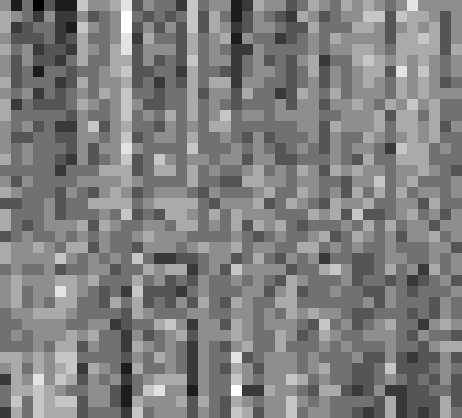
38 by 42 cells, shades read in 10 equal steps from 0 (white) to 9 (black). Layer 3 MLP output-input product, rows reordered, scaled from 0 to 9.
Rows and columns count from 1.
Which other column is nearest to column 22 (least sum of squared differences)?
4
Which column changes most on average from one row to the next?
15
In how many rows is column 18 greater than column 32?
13
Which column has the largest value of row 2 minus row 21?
22
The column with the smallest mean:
12
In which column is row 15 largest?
7
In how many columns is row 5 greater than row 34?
18
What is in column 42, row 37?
6
